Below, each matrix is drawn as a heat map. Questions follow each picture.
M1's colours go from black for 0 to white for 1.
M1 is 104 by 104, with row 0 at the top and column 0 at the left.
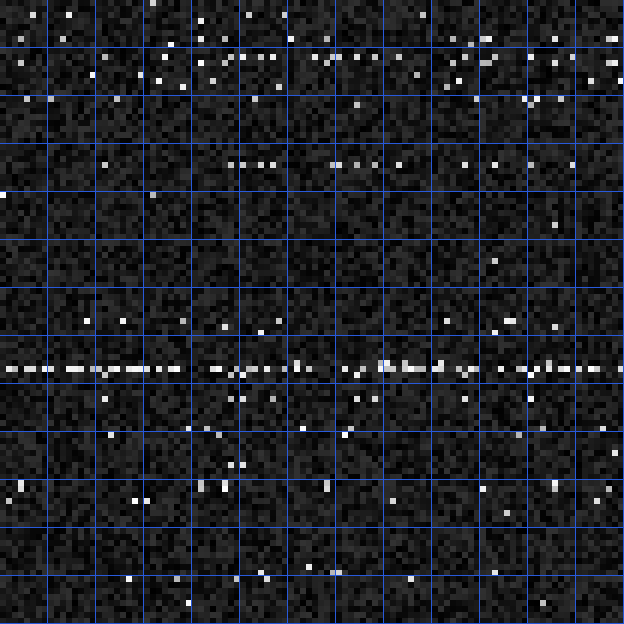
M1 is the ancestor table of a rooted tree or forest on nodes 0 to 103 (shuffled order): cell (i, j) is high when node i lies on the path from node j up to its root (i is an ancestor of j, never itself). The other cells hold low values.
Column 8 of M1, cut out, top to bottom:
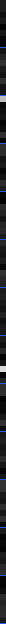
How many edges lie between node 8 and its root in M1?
2
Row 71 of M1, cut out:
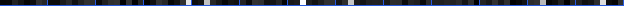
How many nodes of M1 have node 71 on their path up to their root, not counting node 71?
6
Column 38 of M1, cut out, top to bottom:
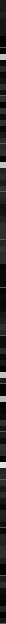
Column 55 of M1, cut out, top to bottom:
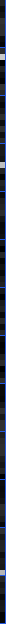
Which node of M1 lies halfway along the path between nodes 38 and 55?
66
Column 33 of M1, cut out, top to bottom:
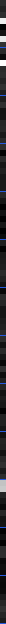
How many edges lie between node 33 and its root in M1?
5
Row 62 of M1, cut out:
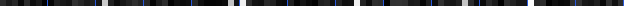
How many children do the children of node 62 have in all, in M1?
4
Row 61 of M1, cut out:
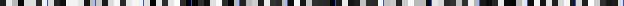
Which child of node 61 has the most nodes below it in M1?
16
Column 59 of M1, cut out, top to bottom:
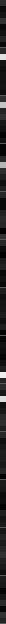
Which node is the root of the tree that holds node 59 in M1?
9
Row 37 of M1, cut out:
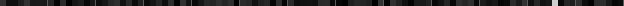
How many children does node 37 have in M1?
1
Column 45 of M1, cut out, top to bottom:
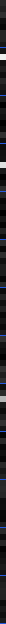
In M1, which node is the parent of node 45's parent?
27
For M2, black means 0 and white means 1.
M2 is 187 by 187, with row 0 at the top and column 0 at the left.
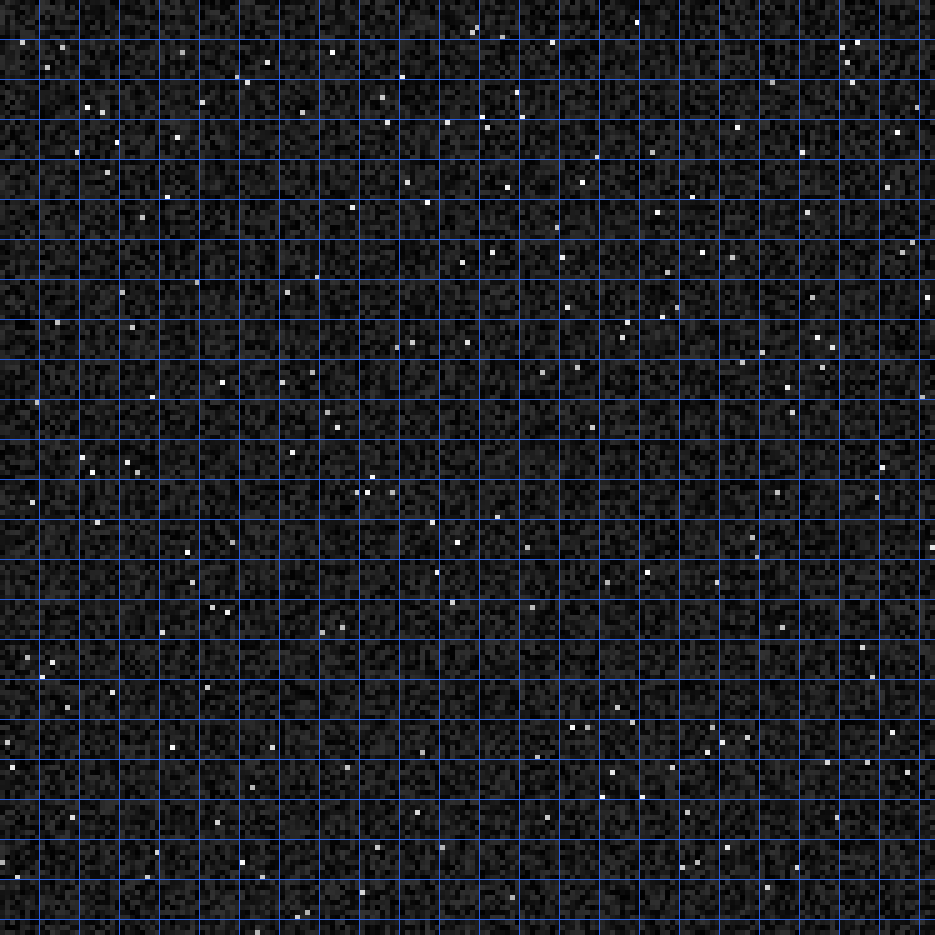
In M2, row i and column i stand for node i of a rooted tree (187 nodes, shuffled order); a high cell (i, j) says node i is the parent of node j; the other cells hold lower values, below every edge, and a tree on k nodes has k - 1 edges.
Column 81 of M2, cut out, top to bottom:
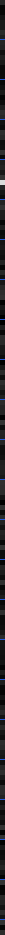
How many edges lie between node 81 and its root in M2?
5
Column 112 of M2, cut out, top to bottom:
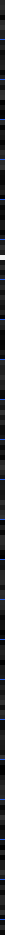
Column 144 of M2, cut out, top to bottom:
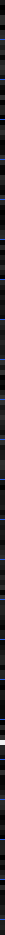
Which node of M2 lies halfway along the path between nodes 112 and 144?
178
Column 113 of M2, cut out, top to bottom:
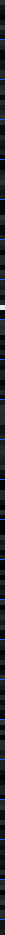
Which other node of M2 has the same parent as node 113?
135
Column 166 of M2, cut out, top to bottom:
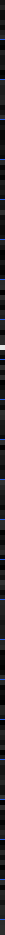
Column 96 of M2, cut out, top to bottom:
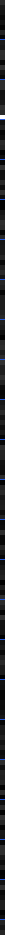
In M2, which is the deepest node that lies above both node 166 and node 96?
69
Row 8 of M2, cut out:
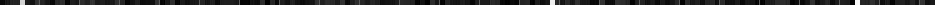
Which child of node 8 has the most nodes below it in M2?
110
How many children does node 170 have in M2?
1
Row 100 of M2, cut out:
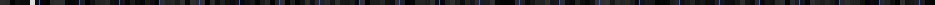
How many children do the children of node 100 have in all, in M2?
1
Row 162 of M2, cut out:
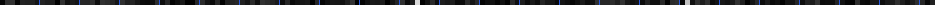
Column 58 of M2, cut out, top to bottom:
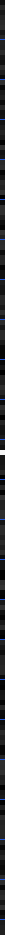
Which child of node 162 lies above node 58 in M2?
137
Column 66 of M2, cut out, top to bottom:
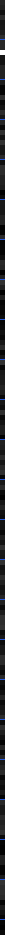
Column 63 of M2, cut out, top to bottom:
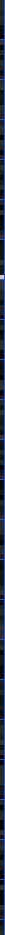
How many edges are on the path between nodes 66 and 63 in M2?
3
